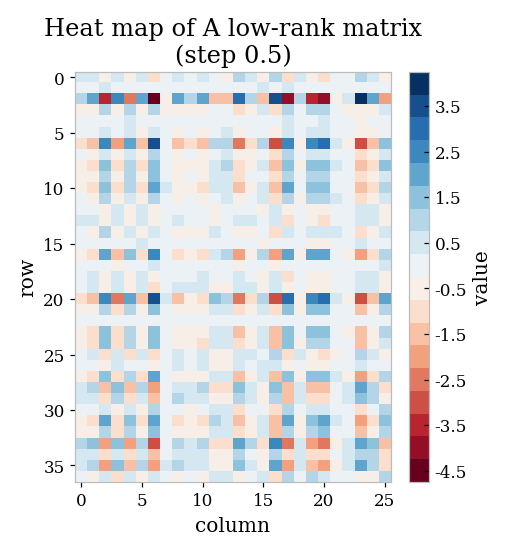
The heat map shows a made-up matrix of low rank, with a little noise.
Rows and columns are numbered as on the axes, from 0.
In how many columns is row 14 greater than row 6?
14
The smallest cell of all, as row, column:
2, 6
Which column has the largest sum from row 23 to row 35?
24
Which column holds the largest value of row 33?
16
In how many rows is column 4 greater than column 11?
18
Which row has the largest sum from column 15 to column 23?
20
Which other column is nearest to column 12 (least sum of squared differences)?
11
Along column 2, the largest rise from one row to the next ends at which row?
3
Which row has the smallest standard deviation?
22
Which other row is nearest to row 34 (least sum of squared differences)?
29
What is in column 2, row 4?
0
